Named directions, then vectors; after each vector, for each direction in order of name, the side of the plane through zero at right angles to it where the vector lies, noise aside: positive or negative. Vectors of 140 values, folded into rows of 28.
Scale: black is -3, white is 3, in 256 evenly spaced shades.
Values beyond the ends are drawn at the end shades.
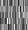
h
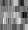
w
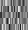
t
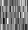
positive, negative, negative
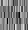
negative, positive, negative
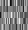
positive, positive, positive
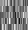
positive, positive, negative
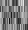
negative, negative, negative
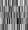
negative, negative, negative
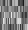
positive, positive, positive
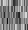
negative, positive, negative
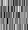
negative, positive, negative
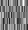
negative, negative, negative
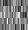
positive, negative, positive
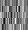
negative, negative, negative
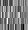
positive, negative, positive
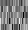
negative, negative, positive
